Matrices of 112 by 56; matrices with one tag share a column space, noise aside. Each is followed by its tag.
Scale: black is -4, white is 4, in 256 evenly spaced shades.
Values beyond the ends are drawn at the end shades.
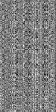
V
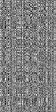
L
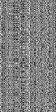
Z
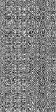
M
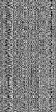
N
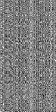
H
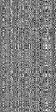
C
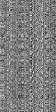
H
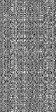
H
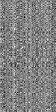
Z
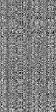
M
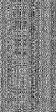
N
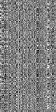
V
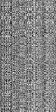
M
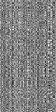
N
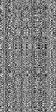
C
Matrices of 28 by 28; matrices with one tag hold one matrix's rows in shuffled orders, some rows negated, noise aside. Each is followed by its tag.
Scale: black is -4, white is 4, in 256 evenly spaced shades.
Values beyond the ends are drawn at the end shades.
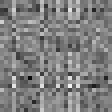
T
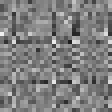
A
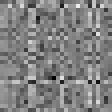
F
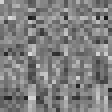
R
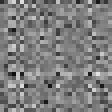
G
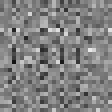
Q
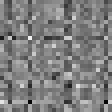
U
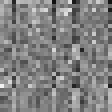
A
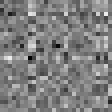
R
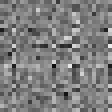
A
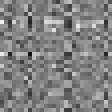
U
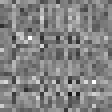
T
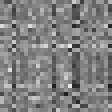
A
